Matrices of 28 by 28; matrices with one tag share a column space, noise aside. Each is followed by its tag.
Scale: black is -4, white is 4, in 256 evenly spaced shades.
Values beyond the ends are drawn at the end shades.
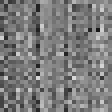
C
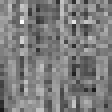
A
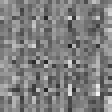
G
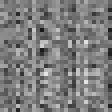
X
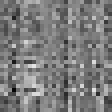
G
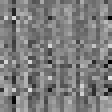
G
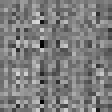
X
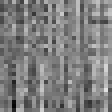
A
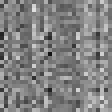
C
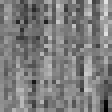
A
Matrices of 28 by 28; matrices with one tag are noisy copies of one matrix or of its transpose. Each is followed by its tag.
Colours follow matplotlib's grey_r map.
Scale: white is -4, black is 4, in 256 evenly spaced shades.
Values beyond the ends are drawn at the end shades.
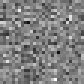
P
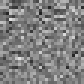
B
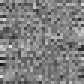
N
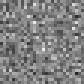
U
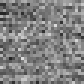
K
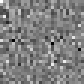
B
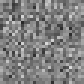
P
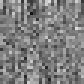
N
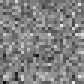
U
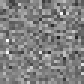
B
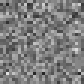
U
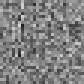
P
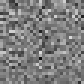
B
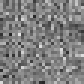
P
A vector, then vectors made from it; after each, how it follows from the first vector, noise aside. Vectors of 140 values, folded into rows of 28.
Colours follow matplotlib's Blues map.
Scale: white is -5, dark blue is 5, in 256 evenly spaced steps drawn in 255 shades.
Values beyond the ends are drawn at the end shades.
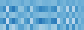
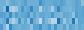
negated, partly zeroed.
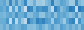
reversed.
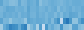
wrapped around, partly zeroed.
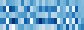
scaled up.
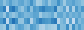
copied.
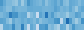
wrapped around, partly zeroed.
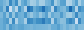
reversed.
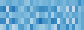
copied.
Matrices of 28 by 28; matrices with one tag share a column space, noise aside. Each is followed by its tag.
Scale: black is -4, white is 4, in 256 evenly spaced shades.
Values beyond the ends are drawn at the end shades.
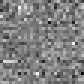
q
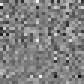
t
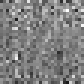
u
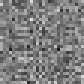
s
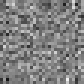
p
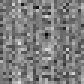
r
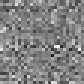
s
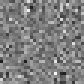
q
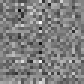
q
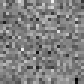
p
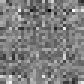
u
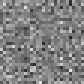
s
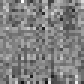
u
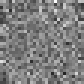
q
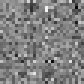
q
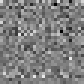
t
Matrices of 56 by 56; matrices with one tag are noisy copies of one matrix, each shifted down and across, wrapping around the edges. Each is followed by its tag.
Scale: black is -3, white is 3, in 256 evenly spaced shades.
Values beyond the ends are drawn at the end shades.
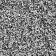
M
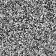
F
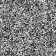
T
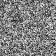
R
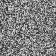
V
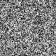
R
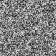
R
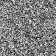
M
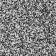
V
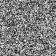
R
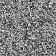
M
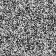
T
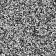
M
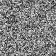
R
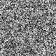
R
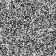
T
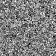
R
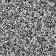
F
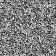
F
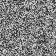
R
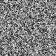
F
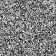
R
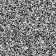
F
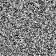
F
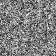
T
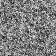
T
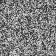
T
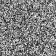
V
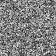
R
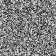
F
